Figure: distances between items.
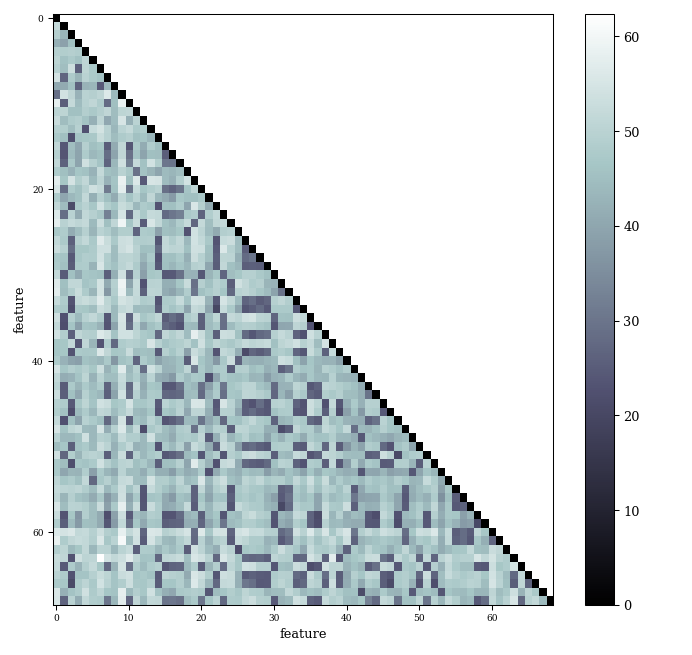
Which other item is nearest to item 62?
25
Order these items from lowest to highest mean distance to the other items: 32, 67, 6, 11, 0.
32, 67, 11, 6, 0
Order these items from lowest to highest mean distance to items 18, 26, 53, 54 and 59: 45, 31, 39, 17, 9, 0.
39, 45, 17, 31, 0, 9
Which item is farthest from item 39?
6
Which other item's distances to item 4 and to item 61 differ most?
13
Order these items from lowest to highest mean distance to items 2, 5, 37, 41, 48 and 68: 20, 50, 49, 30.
50, 30, 49, 20
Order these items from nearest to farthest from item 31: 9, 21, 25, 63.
21, 63, 25, 9
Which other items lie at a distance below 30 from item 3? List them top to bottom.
6, 8, 38
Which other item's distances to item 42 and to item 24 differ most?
67
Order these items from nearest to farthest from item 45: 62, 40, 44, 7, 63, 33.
33, 63, 40, 62, 44, 7
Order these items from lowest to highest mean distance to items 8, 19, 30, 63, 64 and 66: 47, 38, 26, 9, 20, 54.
47, 20, 26, 38, 54, 9
